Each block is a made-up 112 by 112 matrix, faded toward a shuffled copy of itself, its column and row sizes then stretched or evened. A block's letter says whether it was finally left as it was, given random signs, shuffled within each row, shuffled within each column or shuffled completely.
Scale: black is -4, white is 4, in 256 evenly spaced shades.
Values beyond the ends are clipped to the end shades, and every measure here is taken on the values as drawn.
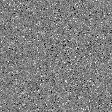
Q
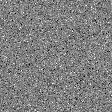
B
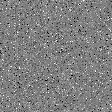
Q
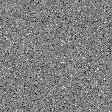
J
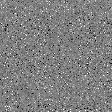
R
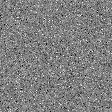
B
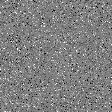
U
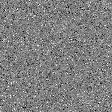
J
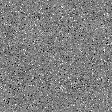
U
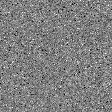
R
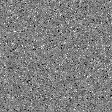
J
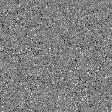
R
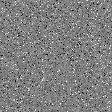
Q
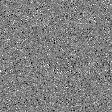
R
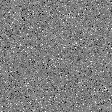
J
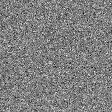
J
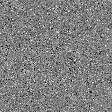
U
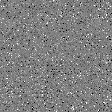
R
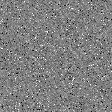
R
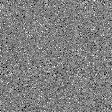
R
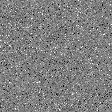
J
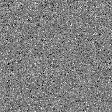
R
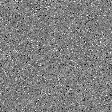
J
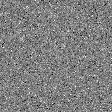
B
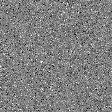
U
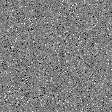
Q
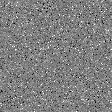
J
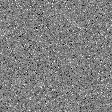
B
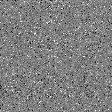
U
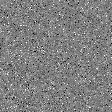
Q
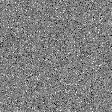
Q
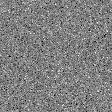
B
